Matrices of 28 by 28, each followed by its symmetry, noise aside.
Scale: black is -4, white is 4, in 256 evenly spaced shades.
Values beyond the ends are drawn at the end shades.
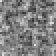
no symmetry.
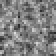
no symmetry.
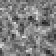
no symmetry.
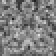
mirrored left to right.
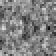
mirrored top to bottom.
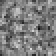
mirrored top to bottom.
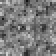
mirrored top to bottom.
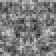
mirrored left to right.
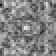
mirrored top to bottom.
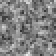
mirrored top to bottom.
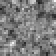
symmetric across the other diagonal.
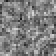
symmetric.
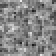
mirrored top to bottom.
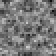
mirrored left to right.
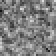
no symmetry.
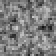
mirrored top to bottom.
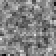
symmetric.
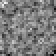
symmetric.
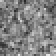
no symmetry.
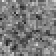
symmetric across the other diagonal.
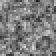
symmetric.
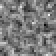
symmetric across the other diagonal.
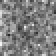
mirrored top to bottom.
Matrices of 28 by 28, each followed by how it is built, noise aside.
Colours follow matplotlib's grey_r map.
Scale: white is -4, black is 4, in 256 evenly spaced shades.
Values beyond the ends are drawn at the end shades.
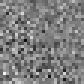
lower triangular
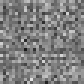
blocks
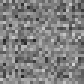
blocks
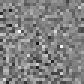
lower triangular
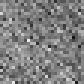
Toeplitz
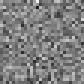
blocks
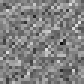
Hankel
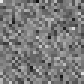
Toeplitz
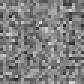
blocks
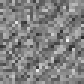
Hankel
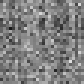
blocks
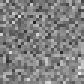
Hankel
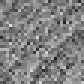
Hankel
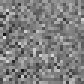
lower triangular
